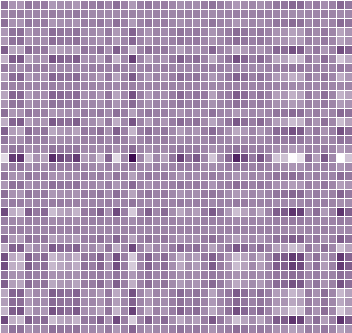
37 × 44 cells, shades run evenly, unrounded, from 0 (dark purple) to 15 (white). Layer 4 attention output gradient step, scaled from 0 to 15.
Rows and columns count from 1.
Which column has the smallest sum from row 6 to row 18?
17
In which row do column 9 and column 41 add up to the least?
18
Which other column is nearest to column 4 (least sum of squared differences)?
35
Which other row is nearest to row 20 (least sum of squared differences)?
31
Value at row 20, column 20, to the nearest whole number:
7
